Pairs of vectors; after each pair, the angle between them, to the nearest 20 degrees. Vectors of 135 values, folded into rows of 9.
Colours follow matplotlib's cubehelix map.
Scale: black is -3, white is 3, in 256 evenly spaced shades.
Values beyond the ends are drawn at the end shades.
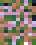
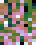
80 degrees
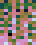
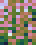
160 degrees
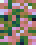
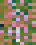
100 degrees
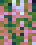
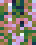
160 degrees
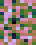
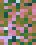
100 degrees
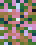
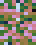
20 degrees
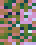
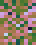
60 degrees
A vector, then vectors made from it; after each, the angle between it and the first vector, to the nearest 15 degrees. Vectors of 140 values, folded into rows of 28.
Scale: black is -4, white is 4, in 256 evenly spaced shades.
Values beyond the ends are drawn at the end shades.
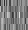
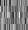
15 degrees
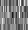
45 degrees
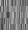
150 degrees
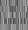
60 degrees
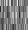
150 degrees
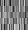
75 degrees
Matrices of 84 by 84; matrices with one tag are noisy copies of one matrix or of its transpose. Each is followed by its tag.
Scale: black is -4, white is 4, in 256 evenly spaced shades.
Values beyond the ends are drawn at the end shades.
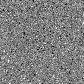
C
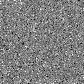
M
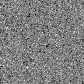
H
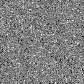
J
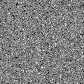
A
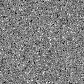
A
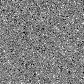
C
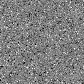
H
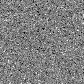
C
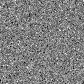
H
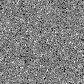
J
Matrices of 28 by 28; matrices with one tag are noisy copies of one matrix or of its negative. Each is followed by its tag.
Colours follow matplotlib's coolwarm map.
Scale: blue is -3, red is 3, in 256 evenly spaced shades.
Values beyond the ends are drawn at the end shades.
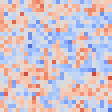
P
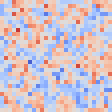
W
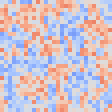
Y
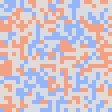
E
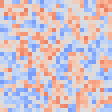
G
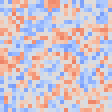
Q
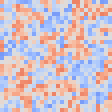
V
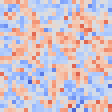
P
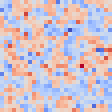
W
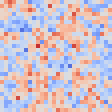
E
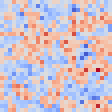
P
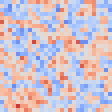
G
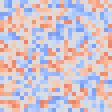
E
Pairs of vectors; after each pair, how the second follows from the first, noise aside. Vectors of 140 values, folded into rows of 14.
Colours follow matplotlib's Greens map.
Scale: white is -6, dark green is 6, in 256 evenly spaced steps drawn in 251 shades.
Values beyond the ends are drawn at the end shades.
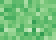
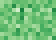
reversed.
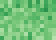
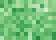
negated.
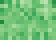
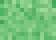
shrunk.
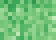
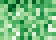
scaled up.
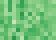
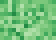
negated.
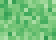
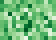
wrapped around, scaled up.
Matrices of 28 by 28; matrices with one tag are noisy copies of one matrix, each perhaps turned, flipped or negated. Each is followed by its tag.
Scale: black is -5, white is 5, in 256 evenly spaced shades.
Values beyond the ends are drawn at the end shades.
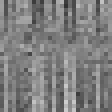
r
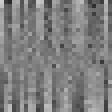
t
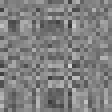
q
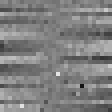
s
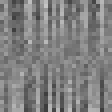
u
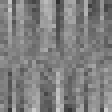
s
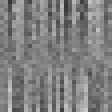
u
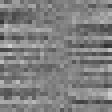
u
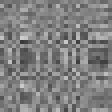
q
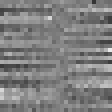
u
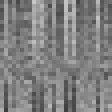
r
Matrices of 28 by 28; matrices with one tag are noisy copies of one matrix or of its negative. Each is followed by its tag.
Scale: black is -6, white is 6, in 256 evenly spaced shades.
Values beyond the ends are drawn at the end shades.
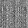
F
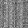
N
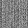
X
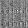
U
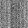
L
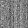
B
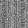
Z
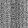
L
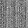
F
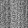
L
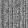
U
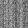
N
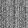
F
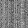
Z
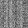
N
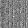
U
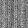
Z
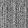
F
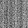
N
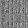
U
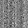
N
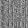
U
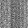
L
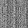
F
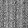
N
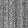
N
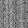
N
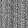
Z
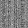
Z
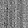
N
